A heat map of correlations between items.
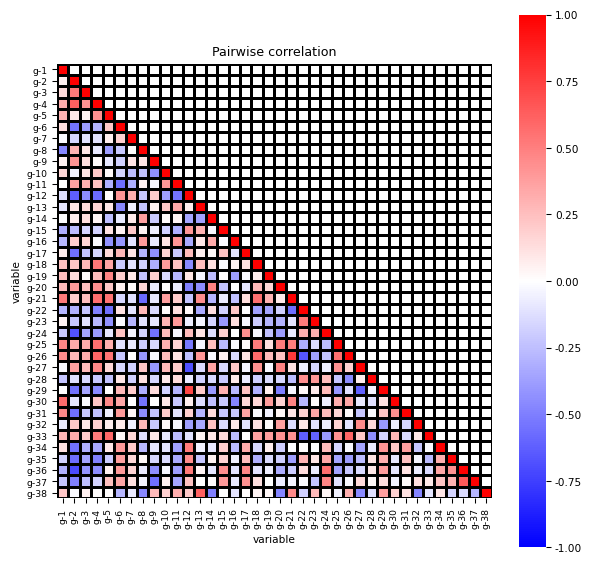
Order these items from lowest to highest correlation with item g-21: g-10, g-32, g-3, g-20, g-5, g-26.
g-32, g-20, g-3, g-10, g-5, g-26
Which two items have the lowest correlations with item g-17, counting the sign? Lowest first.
g-2, g-9
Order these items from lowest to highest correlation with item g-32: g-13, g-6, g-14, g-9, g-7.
g-13, g-9, g-7, g-6, g-14
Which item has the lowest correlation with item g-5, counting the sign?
g-22
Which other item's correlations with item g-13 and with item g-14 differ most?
g-38
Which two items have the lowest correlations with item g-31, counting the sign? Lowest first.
g-2, g-8
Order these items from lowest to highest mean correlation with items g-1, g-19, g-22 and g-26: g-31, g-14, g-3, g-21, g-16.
g-16, g-14, g-3, g-31, g-21
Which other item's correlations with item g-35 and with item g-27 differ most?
g-12
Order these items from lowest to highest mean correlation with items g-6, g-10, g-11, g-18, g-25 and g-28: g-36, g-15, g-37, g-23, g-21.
g-15, g-36, g-37, g-23, g-21
